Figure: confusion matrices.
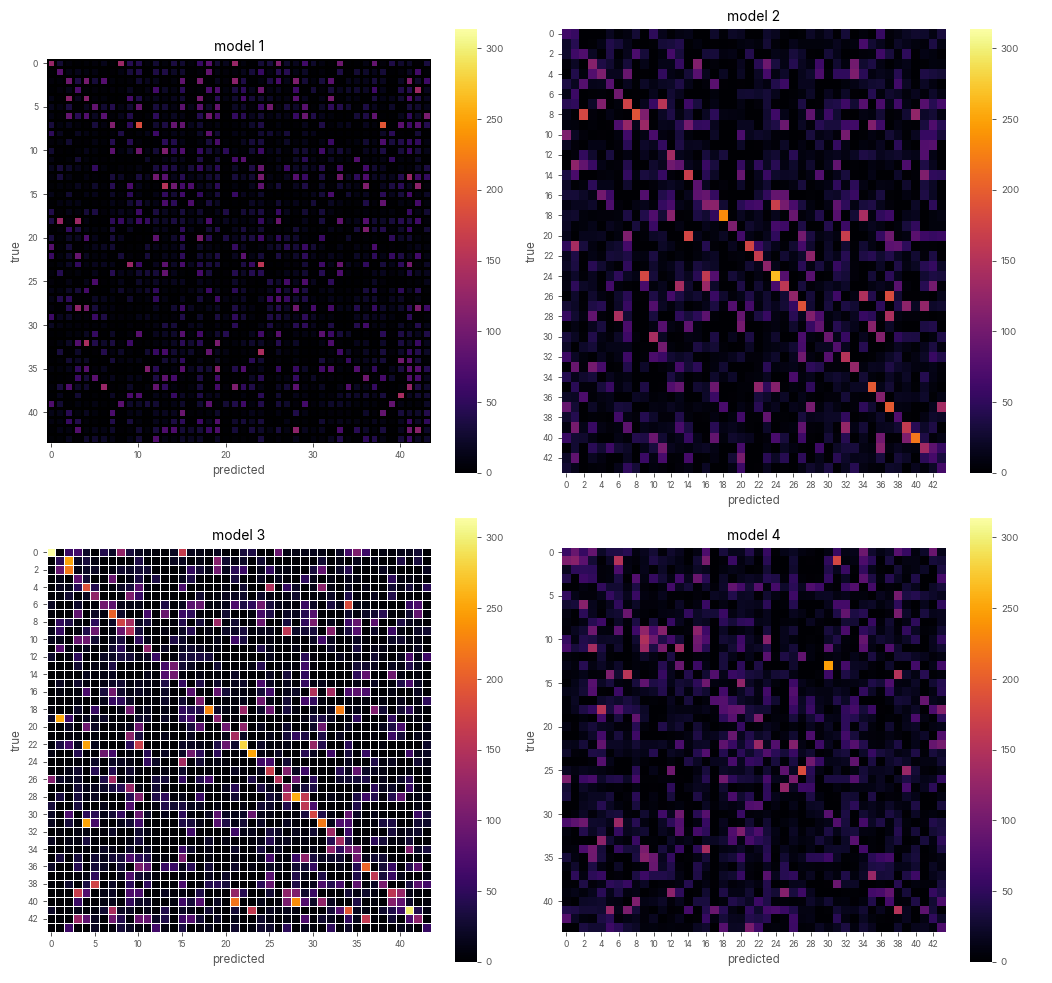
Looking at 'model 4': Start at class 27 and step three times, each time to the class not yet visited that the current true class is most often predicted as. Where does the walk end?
12
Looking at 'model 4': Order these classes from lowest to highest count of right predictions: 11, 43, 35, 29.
29, 35, 43, 11
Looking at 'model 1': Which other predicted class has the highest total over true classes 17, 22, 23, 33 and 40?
24
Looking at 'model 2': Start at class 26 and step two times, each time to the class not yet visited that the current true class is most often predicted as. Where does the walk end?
43
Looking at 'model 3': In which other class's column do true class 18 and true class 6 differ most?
33
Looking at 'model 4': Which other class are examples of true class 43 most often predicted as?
21
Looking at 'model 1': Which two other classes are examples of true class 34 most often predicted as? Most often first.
40, 41
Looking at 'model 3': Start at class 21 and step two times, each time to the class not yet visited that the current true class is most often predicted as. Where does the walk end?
27
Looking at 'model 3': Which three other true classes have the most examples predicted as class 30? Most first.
16, 22, 8
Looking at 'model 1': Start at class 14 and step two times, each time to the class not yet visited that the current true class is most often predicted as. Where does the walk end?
41
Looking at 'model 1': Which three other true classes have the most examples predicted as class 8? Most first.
0, 39, 18
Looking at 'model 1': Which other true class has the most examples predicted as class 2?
4
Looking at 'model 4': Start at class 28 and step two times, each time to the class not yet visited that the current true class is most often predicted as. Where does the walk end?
22
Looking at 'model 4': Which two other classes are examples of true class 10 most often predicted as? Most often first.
9, 23
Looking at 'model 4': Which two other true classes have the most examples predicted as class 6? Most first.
1, 31
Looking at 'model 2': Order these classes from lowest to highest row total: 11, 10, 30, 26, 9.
11, 10, 30, 26, 9
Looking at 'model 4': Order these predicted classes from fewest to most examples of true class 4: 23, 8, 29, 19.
23, 8, 29, 19
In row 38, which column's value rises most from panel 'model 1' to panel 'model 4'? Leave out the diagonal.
31
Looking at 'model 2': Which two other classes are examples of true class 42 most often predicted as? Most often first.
20, 1
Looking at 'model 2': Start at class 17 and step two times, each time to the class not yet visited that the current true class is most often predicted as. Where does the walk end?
9
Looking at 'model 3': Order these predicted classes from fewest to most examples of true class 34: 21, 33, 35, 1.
1, 21, 33, 35
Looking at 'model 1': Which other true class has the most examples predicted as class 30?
28
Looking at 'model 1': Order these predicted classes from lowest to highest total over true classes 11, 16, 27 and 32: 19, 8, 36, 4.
8, 36, 4, 19
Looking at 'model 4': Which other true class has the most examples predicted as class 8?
40
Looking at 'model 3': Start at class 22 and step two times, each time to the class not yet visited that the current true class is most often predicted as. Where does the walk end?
25
